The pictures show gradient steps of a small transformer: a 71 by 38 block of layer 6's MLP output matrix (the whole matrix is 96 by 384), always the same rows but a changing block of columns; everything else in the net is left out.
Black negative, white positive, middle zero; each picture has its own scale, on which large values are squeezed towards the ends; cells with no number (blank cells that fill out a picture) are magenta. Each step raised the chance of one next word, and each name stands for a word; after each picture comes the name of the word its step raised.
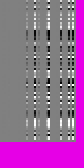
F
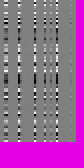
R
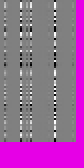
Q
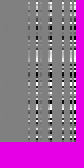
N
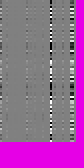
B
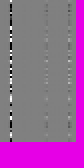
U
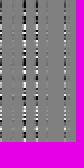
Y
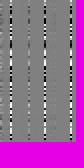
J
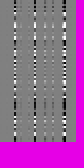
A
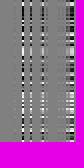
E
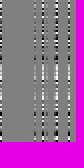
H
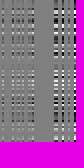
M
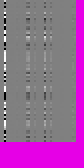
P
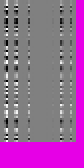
J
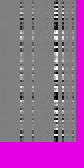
P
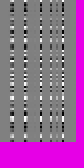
U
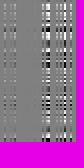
Q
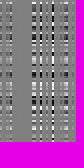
N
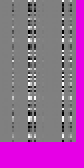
U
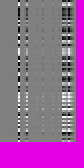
E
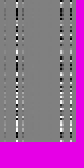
E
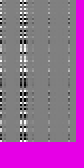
R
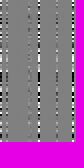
R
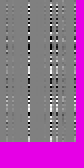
B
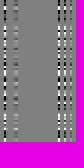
Y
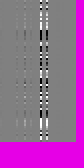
F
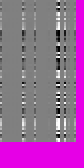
F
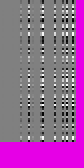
M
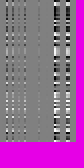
E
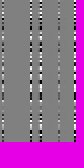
P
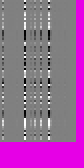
F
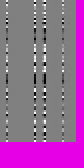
R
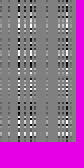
A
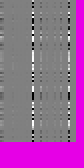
P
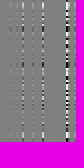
Q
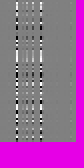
N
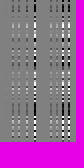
A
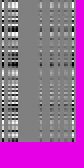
Q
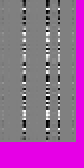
Y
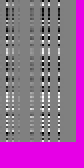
E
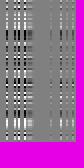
F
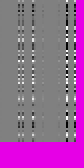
U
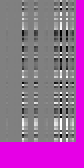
F
